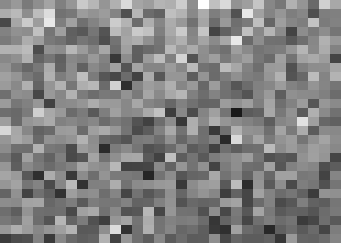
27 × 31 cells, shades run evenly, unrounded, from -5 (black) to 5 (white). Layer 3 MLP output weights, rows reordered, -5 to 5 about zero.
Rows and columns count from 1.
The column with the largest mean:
16
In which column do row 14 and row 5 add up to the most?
22
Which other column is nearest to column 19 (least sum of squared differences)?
24
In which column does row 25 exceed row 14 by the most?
14
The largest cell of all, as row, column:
1, 19
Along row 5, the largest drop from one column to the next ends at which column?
23
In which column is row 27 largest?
10
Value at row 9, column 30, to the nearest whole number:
0
